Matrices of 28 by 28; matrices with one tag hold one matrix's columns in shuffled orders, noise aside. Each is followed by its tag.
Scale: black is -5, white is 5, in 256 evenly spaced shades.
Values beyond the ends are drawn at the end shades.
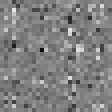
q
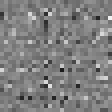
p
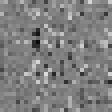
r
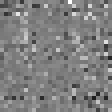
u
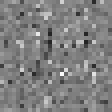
r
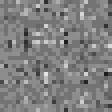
r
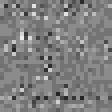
u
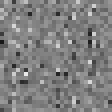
r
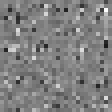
q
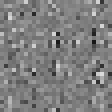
r
